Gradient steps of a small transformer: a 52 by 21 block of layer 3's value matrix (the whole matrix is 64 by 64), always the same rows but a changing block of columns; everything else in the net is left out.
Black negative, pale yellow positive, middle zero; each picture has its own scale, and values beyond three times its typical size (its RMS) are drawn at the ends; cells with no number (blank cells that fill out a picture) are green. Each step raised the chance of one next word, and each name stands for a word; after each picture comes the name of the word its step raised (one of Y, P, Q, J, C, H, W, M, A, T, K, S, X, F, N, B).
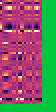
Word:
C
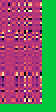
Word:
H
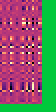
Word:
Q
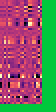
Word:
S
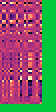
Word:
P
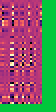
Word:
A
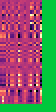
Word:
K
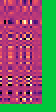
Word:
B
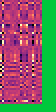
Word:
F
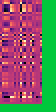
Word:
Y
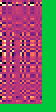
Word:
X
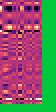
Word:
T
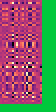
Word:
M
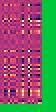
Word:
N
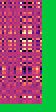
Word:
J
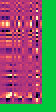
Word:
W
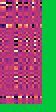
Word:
J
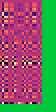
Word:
A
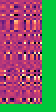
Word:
C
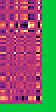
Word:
C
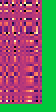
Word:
H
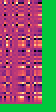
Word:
M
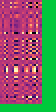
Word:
J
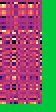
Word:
A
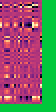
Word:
S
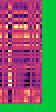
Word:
K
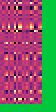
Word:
C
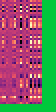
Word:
S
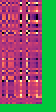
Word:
P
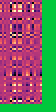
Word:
H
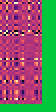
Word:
P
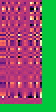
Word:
Y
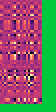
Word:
C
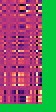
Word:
K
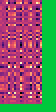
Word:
M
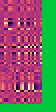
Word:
Q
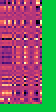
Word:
B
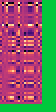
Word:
X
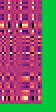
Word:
C
